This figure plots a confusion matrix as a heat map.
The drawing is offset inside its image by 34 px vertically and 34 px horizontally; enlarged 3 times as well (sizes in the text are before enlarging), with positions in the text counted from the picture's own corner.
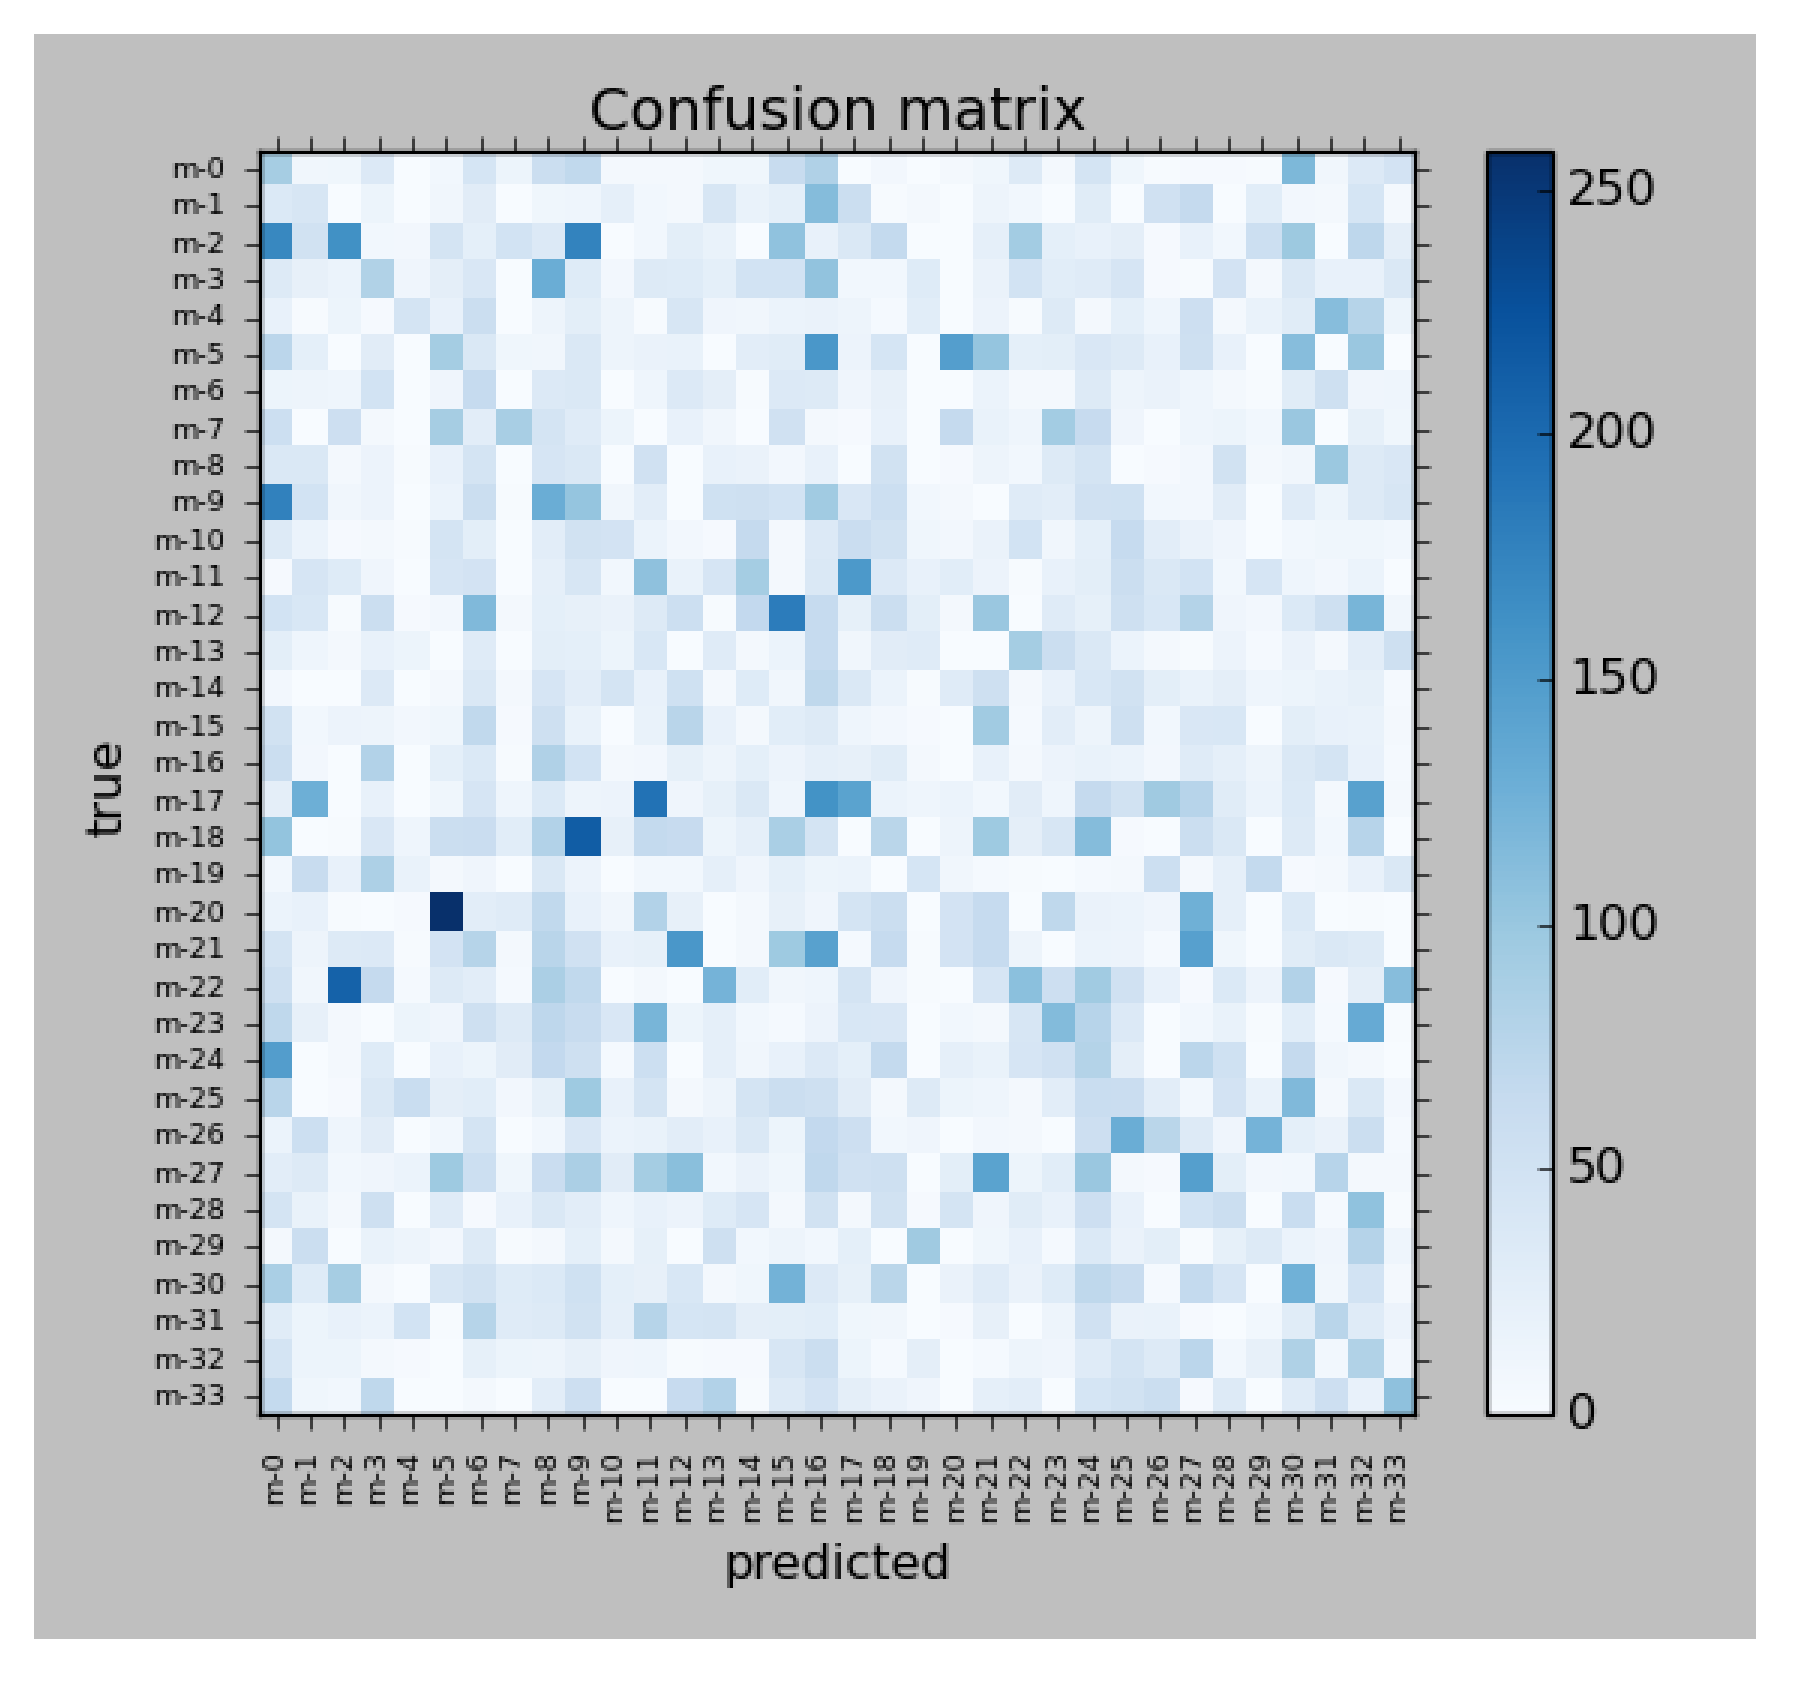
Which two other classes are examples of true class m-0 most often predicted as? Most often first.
m-30, m-16
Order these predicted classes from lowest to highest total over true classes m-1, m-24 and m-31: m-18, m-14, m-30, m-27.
m-14, m-18, m-30, m-27
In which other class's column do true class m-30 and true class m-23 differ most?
m-15
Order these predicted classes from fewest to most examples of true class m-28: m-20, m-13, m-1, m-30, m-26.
m-26, m-1, m-13, m-20, m-30
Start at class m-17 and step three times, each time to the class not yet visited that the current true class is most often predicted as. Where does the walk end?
m-16
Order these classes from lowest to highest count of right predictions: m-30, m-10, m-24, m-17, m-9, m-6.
m-10, m-6, m-24, m-9, m-30, m-17
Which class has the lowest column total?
m-4
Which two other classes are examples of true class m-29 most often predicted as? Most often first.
m-19, m-32
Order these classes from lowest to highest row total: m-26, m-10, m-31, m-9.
m-10, m-31, m-26, m-9
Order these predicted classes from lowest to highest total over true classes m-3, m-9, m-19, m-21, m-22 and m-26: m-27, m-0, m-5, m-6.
m-5, m-27, m-6, m-0
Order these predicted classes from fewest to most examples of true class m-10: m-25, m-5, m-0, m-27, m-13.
m-13, m-27, m-0, m-5, m-25
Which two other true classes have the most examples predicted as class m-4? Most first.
m-25, m-31
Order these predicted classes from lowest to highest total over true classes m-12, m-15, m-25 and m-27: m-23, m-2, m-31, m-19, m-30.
m-2, m-19, m-23, m-31, m-30
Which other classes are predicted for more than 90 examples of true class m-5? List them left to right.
m-16, m-20, m-21, m-30, m-32
